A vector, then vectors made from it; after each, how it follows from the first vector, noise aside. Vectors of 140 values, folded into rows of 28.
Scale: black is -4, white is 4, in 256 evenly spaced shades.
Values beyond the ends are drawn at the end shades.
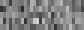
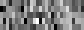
scaled up.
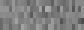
reversed, shrunk.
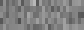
wrapped around, shrunk.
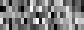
scaled up.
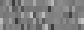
reversed, negated, partly zeroed.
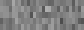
reversed, shrunk.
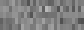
reversed, shrunk.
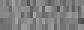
reversed, shrunk.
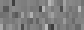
reversed, negated, partly zeroed.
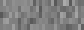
wrapped around, shrunk.
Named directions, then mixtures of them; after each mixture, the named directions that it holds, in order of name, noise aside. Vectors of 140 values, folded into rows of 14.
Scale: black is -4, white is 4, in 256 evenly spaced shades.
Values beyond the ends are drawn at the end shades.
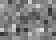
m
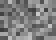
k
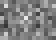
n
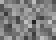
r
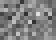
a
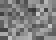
k.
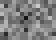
m, n.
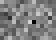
a, r.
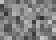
r.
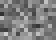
k, n.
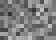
k.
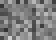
k, r.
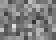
m, r.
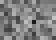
r.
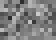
a, m.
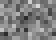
m, n.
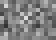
n.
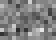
m.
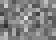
n.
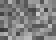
k.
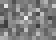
n.
